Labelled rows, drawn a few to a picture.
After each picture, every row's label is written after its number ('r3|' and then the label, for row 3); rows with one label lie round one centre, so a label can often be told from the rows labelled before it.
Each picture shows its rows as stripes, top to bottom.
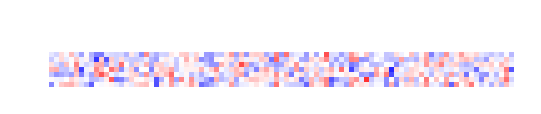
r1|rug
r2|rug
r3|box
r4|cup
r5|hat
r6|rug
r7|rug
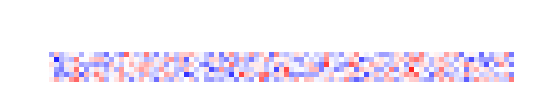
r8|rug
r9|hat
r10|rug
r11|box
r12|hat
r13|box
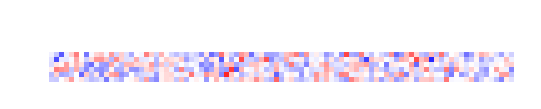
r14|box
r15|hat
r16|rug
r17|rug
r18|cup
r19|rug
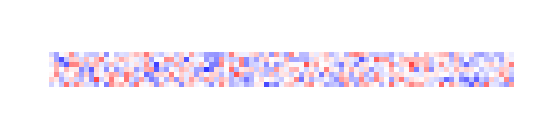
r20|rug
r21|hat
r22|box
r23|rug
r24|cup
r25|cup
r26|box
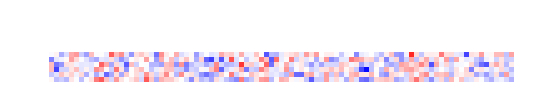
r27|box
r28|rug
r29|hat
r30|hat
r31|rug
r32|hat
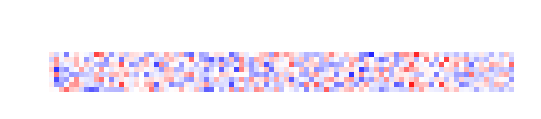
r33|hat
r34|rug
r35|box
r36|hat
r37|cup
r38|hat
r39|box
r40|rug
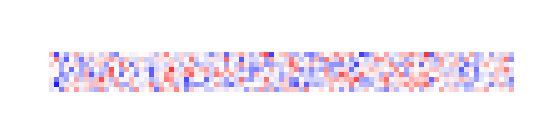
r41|hat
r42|cup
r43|box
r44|cup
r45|cup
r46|hat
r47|hat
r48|box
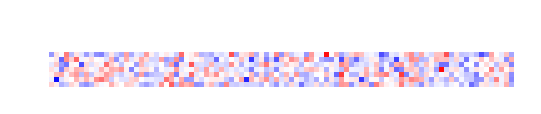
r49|rug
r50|box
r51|cup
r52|box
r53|cup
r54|hat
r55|cup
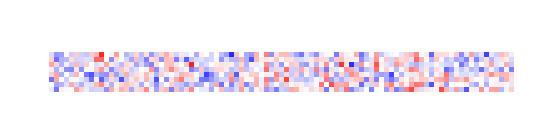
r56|hat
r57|hat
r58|cup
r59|hat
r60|rug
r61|rug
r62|hat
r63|box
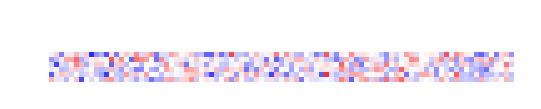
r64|rug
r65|box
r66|hat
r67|cup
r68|rug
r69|cup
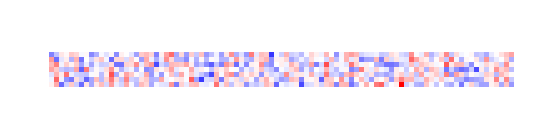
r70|rug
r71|hat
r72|rug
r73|cup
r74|rug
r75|cup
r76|cup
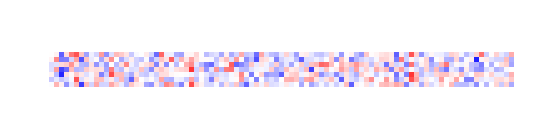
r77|box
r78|cup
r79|rug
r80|cup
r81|box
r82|box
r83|cup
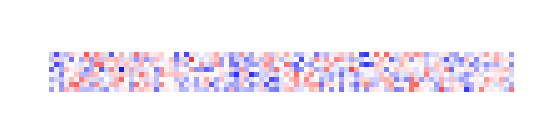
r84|hat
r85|cup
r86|hat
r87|rug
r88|box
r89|box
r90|box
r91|box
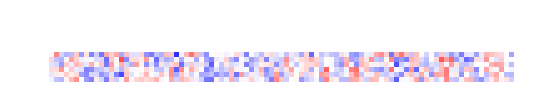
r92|cup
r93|box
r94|box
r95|rug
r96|rug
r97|rug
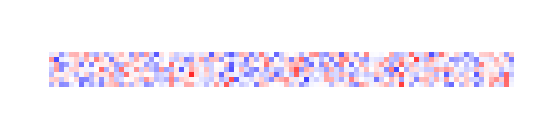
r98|box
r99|hat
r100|cup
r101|box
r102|cup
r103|rug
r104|cup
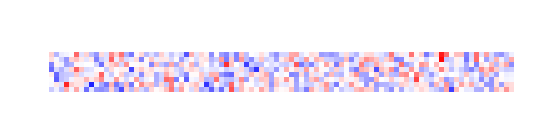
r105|box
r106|box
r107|cup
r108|box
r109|hat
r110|hat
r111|rug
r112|rug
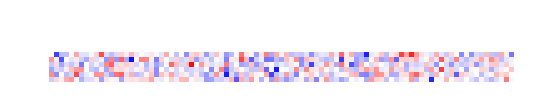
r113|hat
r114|box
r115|cup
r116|box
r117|hat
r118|rug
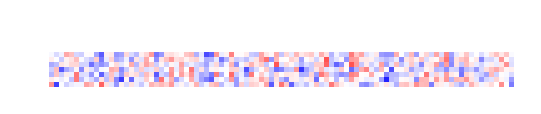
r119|rug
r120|rug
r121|rug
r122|cup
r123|rug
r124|rug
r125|hat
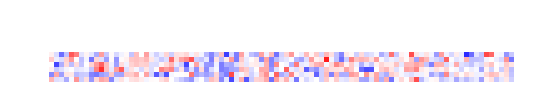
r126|box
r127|rug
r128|hat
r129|hat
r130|rug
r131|hat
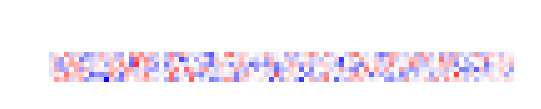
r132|rug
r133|box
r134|box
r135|cup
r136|rug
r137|rug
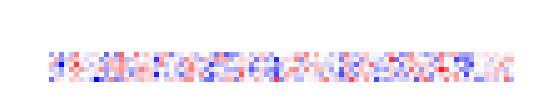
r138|box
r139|box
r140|box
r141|box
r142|box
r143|rug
